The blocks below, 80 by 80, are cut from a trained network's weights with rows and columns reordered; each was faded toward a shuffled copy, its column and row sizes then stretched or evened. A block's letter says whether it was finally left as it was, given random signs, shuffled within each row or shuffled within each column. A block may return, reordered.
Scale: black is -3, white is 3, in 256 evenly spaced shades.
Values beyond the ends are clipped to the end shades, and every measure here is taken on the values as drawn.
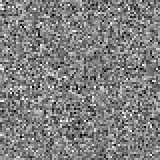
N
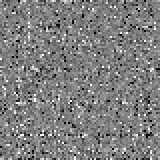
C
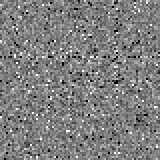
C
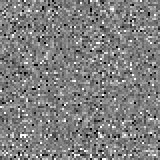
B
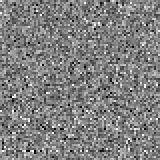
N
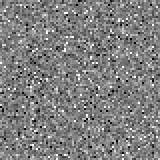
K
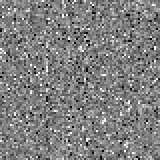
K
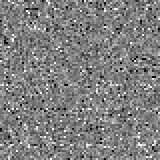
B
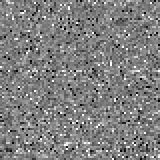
N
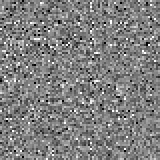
B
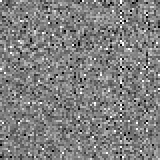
B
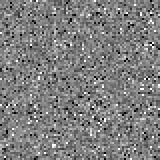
C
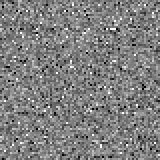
N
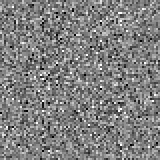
C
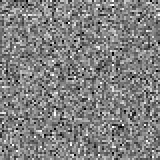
C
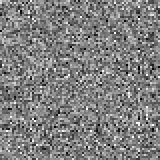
B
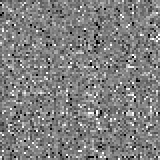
B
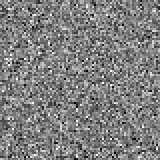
C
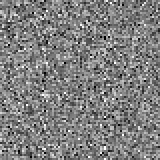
K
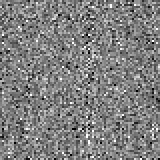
B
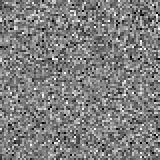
C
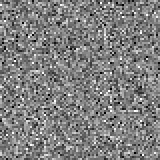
K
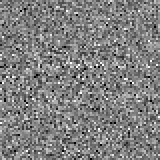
N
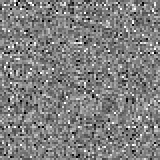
B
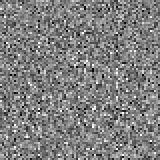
B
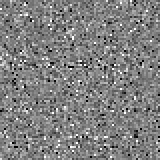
C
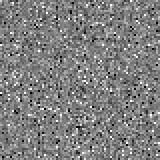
K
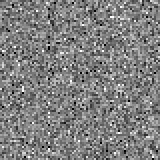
K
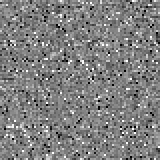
C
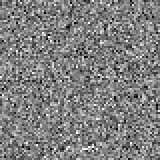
N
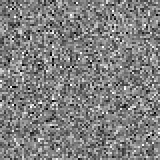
C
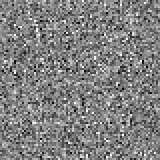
C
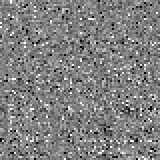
C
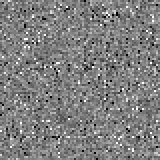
C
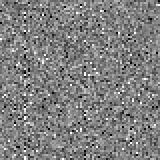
K
